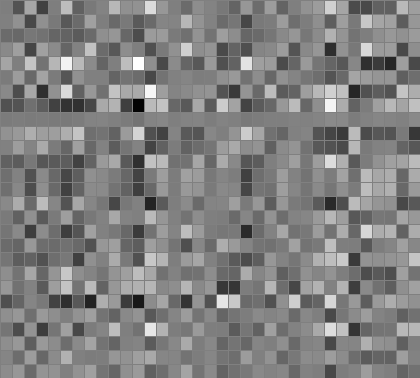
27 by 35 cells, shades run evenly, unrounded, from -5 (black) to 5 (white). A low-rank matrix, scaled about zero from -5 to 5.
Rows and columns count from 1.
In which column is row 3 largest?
28
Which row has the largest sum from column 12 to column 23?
7
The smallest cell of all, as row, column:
8, 12
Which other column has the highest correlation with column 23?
26
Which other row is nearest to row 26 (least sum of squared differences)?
20
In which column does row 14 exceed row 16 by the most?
31
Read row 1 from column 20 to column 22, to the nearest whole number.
-1 1 -1
